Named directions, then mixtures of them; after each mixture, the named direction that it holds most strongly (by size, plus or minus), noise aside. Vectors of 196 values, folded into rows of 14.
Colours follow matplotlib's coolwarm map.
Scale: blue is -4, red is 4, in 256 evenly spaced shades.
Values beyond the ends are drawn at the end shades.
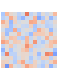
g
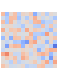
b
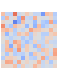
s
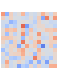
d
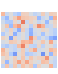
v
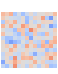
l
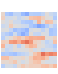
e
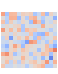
b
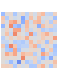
s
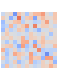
s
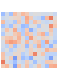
l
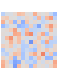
l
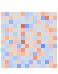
d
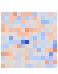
b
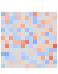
b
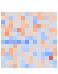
g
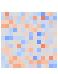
d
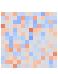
s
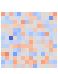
v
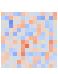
v
